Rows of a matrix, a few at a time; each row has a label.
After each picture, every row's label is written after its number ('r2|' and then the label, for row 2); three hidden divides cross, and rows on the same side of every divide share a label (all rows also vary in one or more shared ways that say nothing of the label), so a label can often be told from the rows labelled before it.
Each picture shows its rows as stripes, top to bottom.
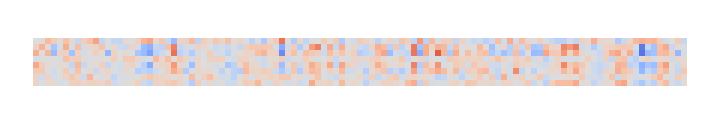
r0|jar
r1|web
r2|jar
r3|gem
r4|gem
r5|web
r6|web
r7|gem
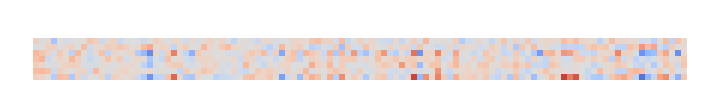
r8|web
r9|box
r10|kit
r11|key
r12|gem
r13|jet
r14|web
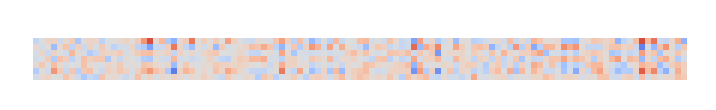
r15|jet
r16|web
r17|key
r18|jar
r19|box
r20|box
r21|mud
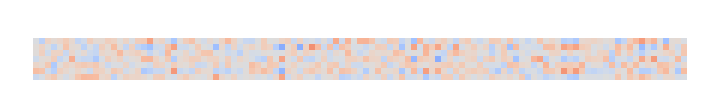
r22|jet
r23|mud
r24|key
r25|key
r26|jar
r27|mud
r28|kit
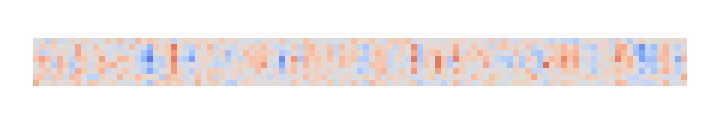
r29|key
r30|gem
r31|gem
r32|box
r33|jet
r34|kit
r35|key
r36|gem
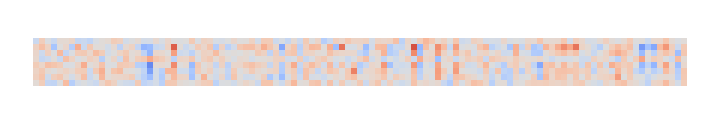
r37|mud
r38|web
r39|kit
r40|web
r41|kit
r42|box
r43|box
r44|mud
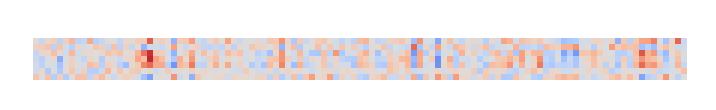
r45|web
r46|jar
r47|box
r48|web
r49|web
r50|key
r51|kit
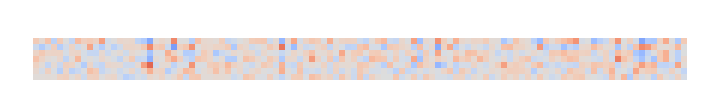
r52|kit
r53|web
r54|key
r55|gem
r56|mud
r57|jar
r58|web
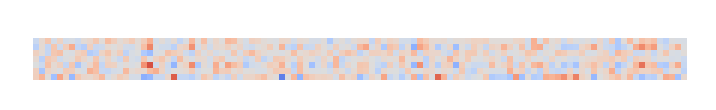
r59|jet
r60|mud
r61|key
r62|kit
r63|jet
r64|jar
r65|jet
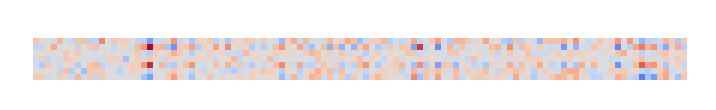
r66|box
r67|jar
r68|gem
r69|mud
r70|jar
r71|web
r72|gem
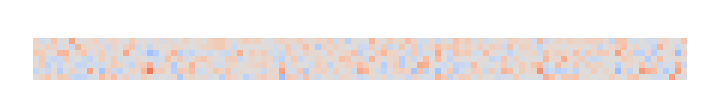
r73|gem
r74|kit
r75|box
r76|mud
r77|mud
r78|web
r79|jet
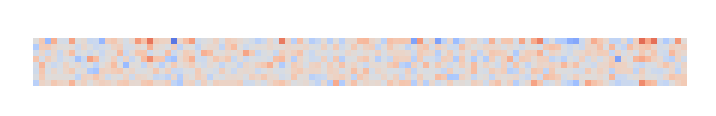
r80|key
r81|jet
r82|key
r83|jar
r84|mud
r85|key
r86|jet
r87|box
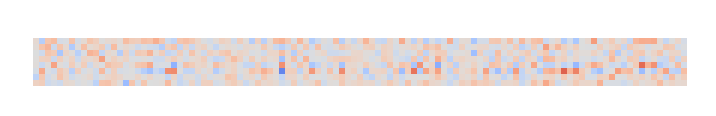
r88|kit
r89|jet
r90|jar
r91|jet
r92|box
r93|mud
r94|jet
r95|mud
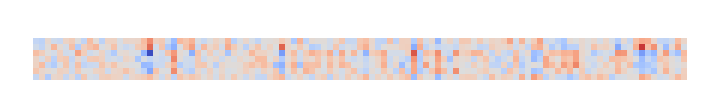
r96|web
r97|jet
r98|gem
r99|jar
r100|mud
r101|kit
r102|key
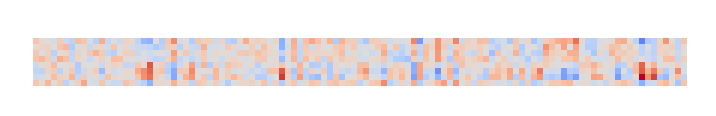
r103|gem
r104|jet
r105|jar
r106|jet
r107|jet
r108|web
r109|box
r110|kit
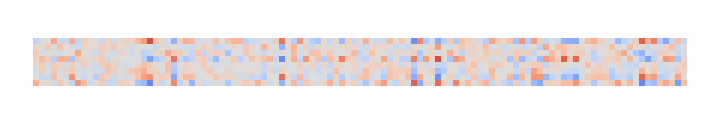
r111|box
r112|jet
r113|gem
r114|jet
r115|key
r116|key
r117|key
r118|kit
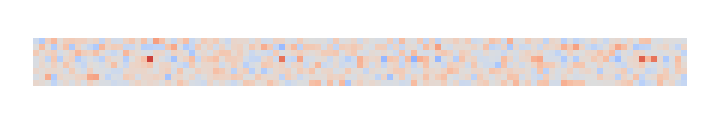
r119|kit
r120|mud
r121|kit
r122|mud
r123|mud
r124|gem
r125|jar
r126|web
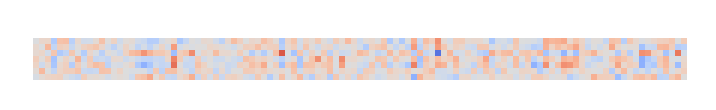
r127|jet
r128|jar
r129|gem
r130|web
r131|jar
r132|key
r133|jet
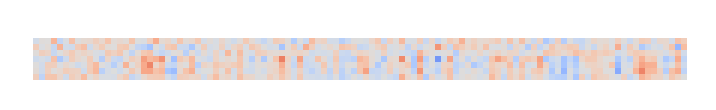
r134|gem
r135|box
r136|jet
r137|gem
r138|jar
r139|jar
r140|kit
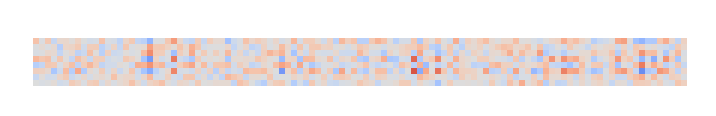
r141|gem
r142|web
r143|web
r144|kit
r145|jar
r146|web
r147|jet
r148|gem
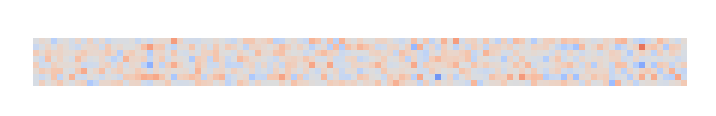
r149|web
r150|jet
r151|kit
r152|kit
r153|gem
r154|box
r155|gem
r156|key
